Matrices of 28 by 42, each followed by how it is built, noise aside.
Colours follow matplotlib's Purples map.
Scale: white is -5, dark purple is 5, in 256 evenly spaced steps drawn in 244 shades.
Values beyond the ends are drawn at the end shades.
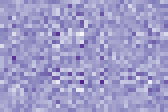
low rank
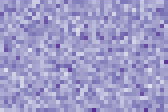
noise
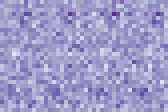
repeating columns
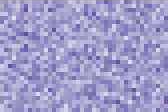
repeating rows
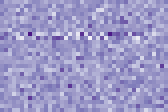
uneven rows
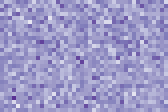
repeating columns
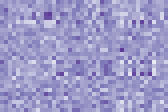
low rank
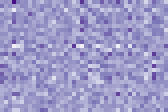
low rank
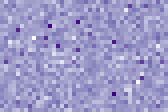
sparse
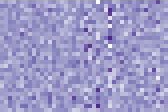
uneven columns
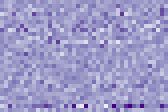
uneven rows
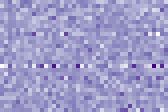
uneven rows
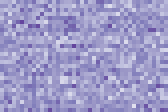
blocks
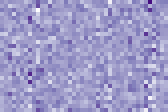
uneven columns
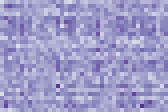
blocks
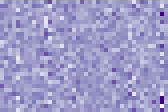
uneven columns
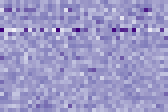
uneven rows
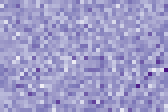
uneven rows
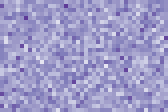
noise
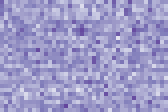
blocks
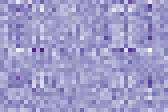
low rank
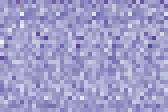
repeating columns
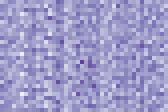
repeating rows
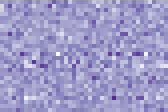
uneven rows
